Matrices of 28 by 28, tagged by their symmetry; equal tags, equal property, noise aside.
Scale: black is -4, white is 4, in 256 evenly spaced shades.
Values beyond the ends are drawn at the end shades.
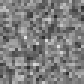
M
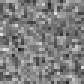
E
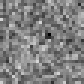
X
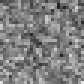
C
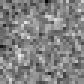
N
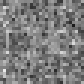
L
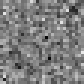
X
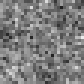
X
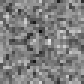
L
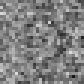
L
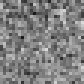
C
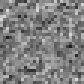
E
